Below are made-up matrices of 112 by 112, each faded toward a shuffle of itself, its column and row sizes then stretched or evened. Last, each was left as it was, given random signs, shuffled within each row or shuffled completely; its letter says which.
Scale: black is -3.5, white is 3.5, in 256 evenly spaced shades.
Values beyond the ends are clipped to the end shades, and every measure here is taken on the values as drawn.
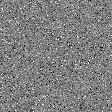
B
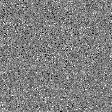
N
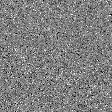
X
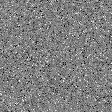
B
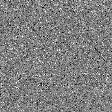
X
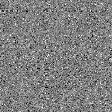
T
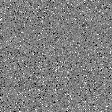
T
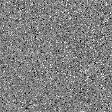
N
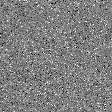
B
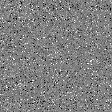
N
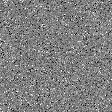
X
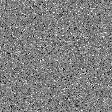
X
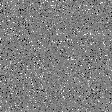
X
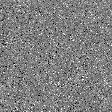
X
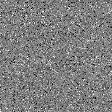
N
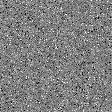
B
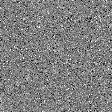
N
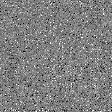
T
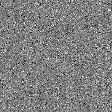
T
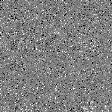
T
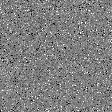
X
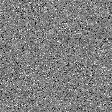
X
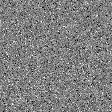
B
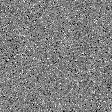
B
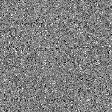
T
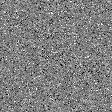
B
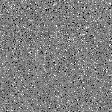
T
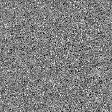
T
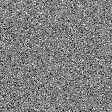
B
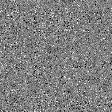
N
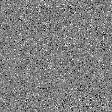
N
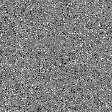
T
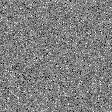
B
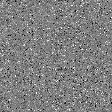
N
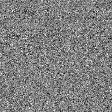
N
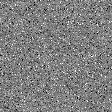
X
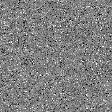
T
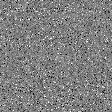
X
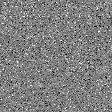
X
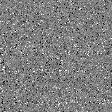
N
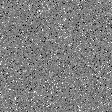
B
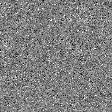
N
